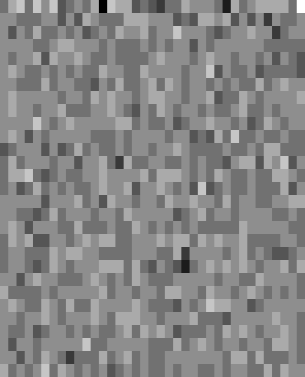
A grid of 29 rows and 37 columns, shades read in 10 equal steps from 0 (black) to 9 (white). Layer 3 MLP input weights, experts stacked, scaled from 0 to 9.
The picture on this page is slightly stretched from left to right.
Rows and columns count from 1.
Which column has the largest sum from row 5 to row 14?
2
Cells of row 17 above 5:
3
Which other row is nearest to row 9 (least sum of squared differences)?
8
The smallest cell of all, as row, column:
1, 13
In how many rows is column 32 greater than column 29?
6
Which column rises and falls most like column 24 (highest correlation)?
36
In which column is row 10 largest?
5
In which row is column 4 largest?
14
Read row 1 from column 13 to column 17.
0 7 6 6 3
